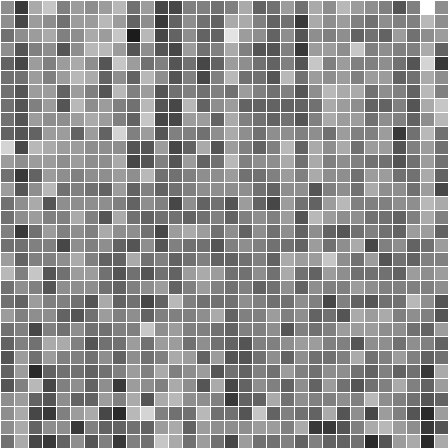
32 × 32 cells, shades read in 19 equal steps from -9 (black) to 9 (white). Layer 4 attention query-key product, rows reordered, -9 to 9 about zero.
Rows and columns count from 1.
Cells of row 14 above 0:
15
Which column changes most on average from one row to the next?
11
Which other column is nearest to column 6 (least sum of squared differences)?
24
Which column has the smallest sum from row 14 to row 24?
17
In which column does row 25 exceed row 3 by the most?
10
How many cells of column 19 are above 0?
8
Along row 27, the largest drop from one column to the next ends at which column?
3
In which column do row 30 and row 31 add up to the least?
31
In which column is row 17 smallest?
2
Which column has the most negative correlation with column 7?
13
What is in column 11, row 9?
5
